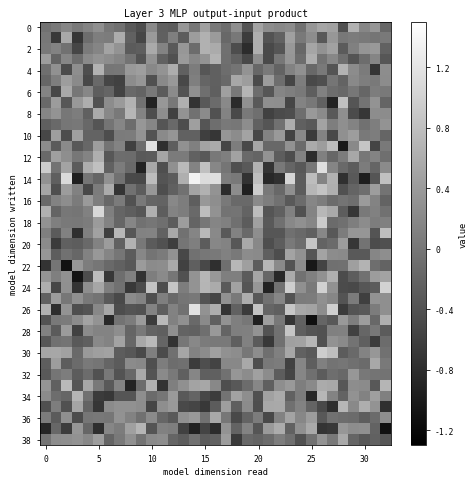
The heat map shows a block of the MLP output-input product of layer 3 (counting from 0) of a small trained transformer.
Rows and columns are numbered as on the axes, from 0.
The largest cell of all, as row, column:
14, 14
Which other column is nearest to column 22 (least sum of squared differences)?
3
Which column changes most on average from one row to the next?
23
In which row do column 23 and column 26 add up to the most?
24
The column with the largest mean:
26
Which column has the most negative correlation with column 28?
27
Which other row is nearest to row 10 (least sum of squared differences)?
31
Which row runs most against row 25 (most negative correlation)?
1
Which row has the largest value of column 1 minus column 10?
7
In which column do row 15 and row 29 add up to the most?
25
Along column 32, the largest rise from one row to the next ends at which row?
36
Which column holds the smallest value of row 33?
8
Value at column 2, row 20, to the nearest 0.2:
-0.2
